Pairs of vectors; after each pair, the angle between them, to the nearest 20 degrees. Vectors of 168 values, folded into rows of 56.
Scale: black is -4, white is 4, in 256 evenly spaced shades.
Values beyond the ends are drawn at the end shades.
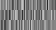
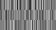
80 degrees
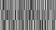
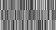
40 degrees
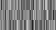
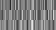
140 degrees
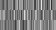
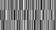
140 degrees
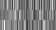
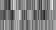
60 degrees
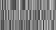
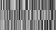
160 degrees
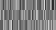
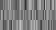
140 degrees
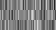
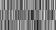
160 degrees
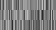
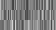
140 degrees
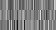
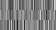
20 degrees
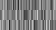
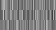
60 degrees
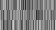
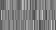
120 degrees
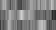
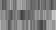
160 degrees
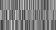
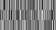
100 degrees
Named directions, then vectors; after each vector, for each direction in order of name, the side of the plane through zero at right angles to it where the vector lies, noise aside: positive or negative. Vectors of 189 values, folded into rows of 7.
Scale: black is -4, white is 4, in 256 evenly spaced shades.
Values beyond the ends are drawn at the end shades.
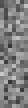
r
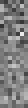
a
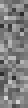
positive, negative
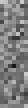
negative, negative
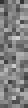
positive, positive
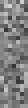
negative, negative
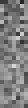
positive, positive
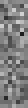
negative, positive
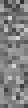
positive, positive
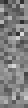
positive, positive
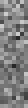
negative, negative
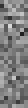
negative, positive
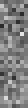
positive, negative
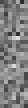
positive, positive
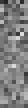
positive, positive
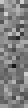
negative, negative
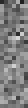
positive, positive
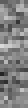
positive, negative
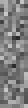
negative, negative
